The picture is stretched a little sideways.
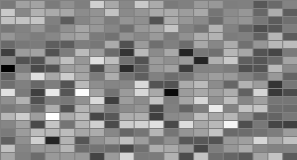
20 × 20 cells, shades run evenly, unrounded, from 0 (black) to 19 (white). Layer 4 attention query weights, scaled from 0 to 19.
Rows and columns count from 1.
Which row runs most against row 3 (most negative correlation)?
9
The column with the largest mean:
6
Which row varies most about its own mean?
12
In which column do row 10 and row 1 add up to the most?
3
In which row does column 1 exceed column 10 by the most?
19
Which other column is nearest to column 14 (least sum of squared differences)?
2
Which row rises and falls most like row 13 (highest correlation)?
16
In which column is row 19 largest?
1
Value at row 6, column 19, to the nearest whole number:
14
